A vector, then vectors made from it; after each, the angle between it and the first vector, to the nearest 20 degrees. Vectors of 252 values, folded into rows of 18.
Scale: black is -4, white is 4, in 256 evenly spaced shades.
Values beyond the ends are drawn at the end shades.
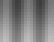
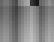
40 degrees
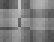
120 degrees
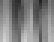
20 degrees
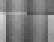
100 degrees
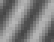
100 degrees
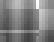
140 degrees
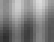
160 degrees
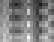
40 degrees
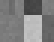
80 degrees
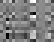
100 degrees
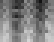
20 degrees
